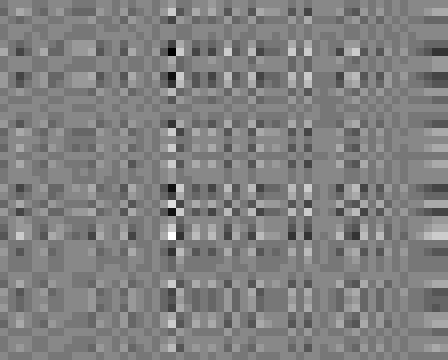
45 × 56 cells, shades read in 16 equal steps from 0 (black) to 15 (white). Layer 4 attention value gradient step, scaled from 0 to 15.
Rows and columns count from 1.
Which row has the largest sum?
30
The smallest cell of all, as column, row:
22, 7
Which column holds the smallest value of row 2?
39
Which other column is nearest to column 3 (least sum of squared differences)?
33
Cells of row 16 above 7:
22
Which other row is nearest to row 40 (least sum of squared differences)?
12
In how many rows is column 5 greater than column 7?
21
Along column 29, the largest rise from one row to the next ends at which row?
27
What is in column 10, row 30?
6
